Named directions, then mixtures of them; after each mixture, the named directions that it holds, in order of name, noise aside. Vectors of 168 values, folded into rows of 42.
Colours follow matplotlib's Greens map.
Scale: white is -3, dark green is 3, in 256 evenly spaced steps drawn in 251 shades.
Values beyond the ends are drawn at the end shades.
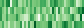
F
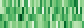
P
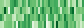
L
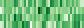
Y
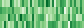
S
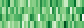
F, P.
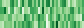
L, P, S.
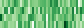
F, L, P.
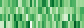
F, S, Y.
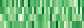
P.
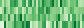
L, S, Y.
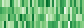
S.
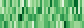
P.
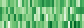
F, S.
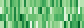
P, S, Y.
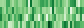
F, P, S.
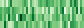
P, S.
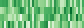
S.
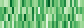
L, S.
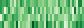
L, P.
